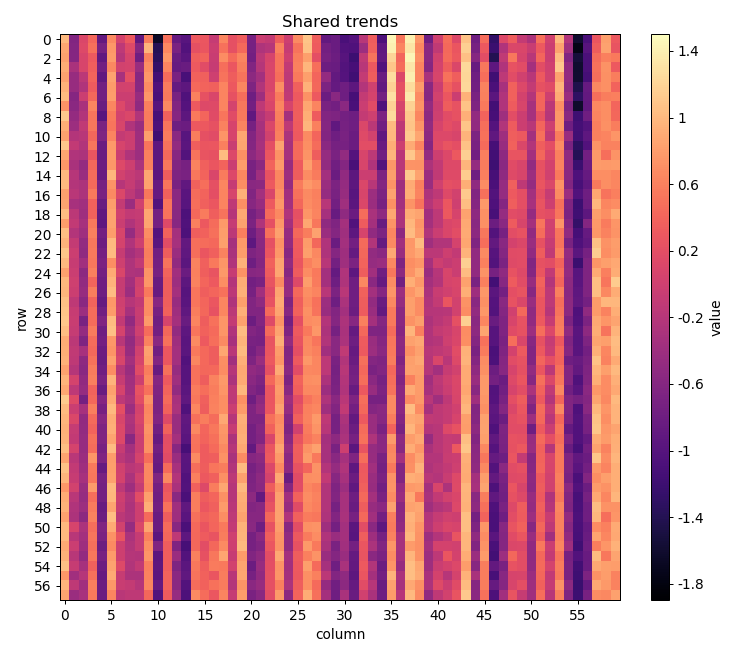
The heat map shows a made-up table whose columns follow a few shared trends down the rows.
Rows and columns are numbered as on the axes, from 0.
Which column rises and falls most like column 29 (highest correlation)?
12
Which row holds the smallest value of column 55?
1
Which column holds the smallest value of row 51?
55
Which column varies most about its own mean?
36
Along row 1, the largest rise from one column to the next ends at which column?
35
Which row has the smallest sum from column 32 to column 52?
28
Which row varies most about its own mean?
0
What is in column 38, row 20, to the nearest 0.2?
0.8
